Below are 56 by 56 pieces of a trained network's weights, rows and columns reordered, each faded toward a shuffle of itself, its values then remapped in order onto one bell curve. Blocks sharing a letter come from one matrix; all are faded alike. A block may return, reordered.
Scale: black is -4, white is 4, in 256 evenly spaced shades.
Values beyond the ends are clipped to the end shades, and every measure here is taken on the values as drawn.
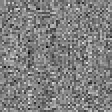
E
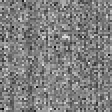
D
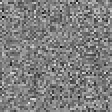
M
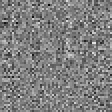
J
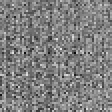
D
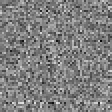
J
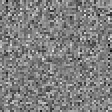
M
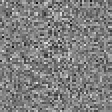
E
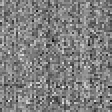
D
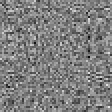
E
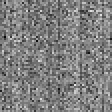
D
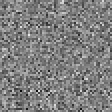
M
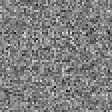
M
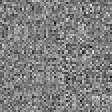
E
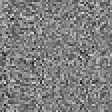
M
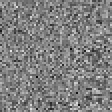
M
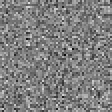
J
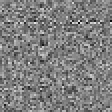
J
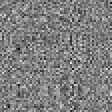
E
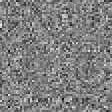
M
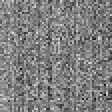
D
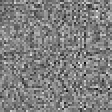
E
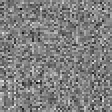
J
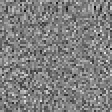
E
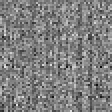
D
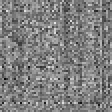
D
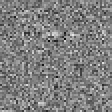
M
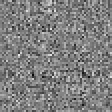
J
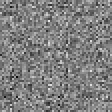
J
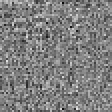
J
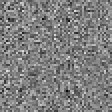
J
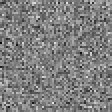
M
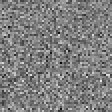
M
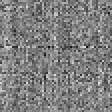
D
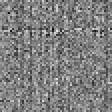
D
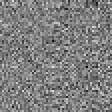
E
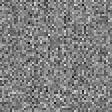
E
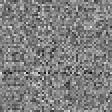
J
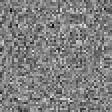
M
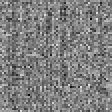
D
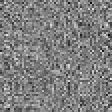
E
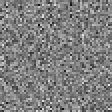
J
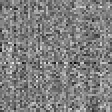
D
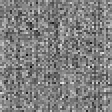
D
